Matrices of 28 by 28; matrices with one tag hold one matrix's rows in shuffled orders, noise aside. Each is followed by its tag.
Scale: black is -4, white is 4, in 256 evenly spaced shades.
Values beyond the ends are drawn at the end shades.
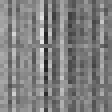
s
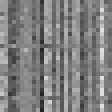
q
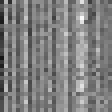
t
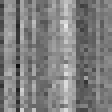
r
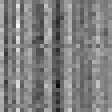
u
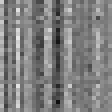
u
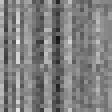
u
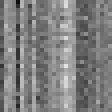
r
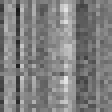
r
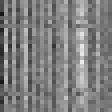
t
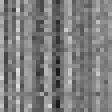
u
